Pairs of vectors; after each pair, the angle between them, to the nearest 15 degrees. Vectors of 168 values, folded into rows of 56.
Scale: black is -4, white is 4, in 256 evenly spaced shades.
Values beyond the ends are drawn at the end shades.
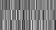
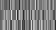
15 degrees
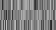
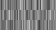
90 degrees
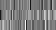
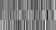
60 degrees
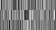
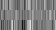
75 degrees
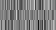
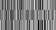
30 degrees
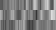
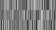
90 degrees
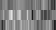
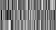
90 degrees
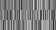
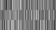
90 degrees
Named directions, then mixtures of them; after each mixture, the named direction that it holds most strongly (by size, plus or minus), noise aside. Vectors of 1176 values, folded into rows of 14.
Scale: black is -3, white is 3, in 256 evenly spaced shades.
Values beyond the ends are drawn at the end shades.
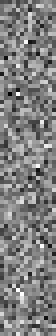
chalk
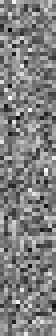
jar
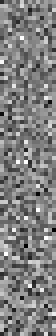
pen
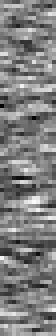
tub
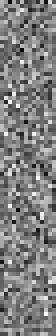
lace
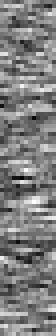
tub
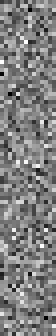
chalk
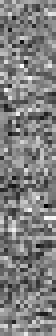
jar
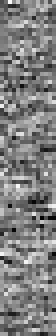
tub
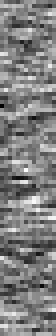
tub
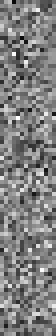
jar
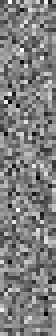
lace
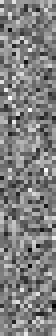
jar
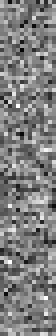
lace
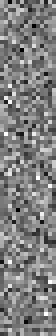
lace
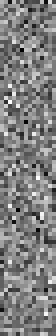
lace
